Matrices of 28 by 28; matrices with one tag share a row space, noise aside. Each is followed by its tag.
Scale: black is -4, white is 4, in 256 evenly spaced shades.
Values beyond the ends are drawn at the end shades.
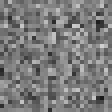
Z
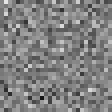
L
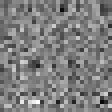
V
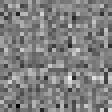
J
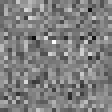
L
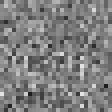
L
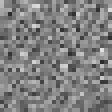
V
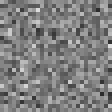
V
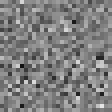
Z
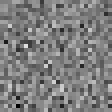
L
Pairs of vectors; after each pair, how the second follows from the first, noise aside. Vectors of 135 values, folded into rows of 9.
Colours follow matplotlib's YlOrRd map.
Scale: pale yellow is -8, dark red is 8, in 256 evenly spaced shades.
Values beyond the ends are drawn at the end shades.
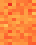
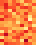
reversed, scaled up.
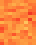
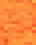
wrapped around, shrunk.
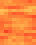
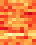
reversed, scaled up.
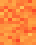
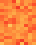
wrapped around.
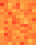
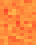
wrapped around, negated, partly zeroed.
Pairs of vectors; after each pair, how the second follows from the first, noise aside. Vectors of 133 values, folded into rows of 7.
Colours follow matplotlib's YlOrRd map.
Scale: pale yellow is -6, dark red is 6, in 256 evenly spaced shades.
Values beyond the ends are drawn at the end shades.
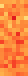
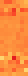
reversed, partly zeroed.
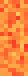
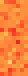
reversed, partly zeroed.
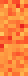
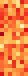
negated, scaled up.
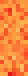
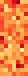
reversed, scaled up.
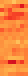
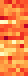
wrapped around, negated, scaled up.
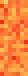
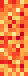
wrapped around, negated, scaled up.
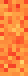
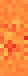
reversed, negated, partly zeroed.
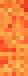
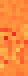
reversed, negated, partly zeroed.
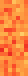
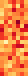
reversed, scaled up.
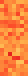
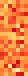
wrapped around, negated, scaled up.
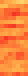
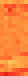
reversed, negated, partly zeroed.
